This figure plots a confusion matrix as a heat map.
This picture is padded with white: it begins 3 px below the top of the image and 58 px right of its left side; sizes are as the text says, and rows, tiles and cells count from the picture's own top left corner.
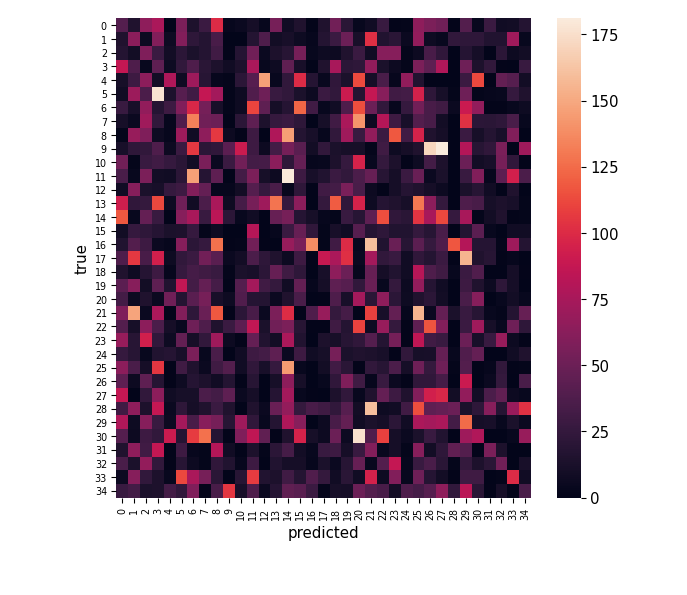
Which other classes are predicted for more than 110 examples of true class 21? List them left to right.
1, 8, 25
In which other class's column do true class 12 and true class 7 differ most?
20
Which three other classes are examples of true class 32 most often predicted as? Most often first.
23, 2, 20
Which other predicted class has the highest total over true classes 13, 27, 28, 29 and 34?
25
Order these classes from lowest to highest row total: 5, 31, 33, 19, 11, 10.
31, 10, 19, 33, 11, 5
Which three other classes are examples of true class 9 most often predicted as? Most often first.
27, 26, 6
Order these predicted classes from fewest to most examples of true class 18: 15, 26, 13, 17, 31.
31, 17, 15, 26, 13
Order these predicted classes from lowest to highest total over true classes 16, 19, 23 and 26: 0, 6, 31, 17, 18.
17, 31, 6, 18, 0
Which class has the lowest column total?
28
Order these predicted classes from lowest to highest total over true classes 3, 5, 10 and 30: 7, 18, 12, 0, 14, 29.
14, 12, 18, 0, 29, 7
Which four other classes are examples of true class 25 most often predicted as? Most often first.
14, 3, 0, 27
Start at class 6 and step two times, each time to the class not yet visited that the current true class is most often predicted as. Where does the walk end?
11
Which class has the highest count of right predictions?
16
